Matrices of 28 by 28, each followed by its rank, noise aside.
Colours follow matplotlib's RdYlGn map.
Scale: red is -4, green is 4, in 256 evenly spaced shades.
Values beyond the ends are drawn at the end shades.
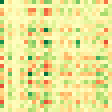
two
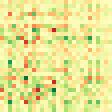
four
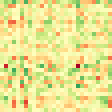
three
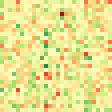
six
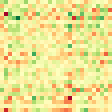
four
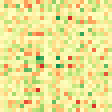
six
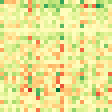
four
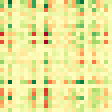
two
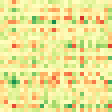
three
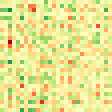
four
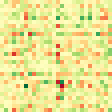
four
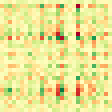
two
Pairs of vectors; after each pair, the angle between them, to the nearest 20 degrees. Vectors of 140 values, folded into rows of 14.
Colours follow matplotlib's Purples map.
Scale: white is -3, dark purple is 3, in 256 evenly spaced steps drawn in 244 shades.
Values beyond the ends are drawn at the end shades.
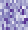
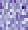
140 degrees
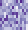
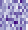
40 degrees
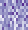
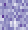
40 degrees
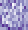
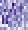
160 degrees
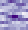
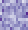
120 degrees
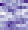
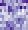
40 degrees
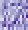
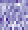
120 degrees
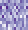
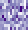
60 degrees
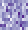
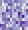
20 degrees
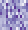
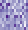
60 degrees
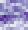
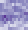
20 degrees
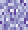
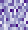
160 degrees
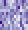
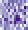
100 degrees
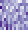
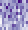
140 degrees
